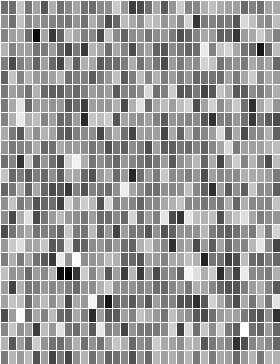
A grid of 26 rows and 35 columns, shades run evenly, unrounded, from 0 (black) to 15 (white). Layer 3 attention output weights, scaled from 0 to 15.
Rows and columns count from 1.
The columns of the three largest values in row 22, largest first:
12, 35, 27
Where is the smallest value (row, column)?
20, 9
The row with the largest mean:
8
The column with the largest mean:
3
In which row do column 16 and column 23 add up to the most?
14
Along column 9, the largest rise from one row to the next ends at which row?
15
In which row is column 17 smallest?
13
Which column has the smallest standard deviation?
34
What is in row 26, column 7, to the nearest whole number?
4
